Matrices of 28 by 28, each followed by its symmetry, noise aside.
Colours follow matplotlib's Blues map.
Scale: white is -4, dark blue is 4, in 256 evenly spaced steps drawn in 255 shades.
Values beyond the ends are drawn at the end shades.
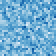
antisymmetric.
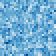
antisymmetric.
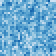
no symmetry.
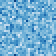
mirrored top to bottom.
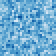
antisymmetric.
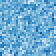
no symmetry.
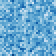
mirrored top to bottom.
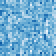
mirrored top to bottom.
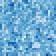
no symmetry.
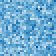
mirrored top to bottom.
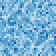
same after a half turn.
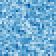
same after a half turn.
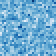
antisymmetric.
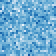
antisymmetric.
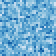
antisymmetric.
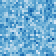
antisymmetric.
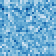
antisymmetric.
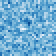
antisymmetric.
